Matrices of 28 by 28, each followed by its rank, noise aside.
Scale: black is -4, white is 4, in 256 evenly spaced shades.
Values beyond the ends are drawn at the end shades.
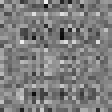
four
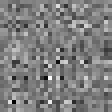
four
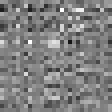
four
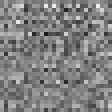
four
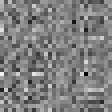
four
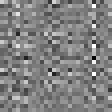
three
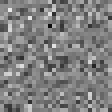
six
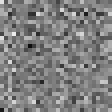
six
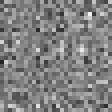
six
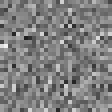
six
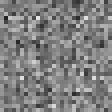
eight
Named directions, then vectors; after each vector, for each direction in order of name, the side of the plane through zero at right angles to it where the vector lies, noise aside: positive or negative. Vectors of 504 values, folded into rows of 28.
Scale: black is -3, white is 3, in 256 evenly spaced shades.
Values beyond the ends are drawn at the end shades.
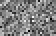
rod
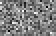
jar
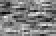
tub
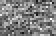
negative, negative, negative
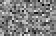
negative, positive, negative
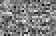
negative, positive, negative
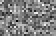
positive, negative, positive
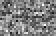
positive, negative, positive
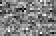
negative, positive, positive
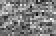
negative, negative, negative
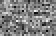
negative, positive, negative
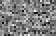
negative, positive, negative
